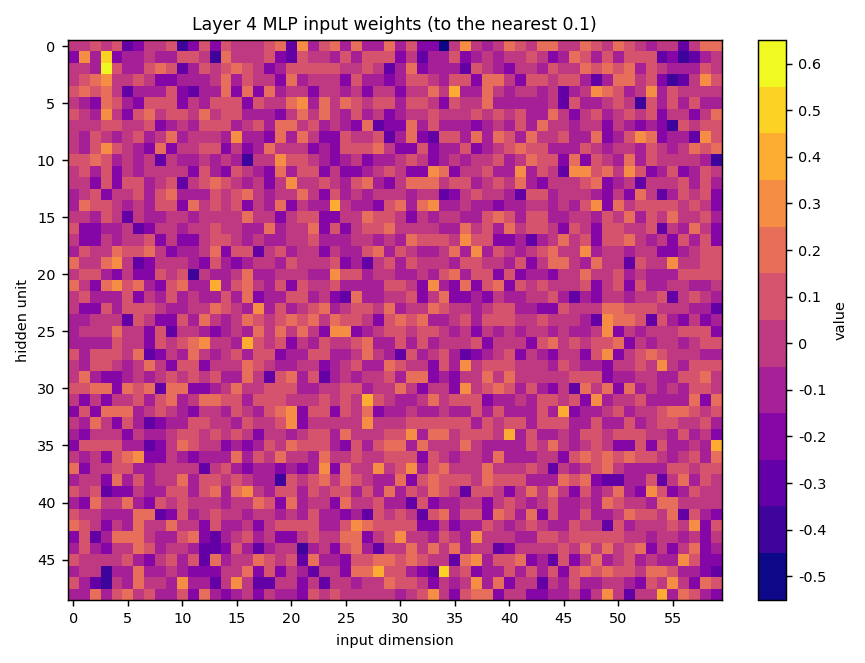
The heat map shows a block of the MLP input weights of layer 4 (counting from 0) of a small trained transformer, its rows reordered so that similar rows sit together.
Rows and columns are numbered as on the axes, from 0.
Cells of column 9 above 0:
17
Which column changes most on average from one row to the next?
33
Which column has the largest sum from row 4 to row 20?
3
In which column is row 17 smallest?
42
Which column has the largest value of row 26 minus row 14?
16
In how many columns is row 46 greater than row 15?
21
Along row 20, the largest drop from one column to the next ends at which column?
11
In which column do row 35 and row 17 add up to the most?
36
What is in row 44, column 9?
0
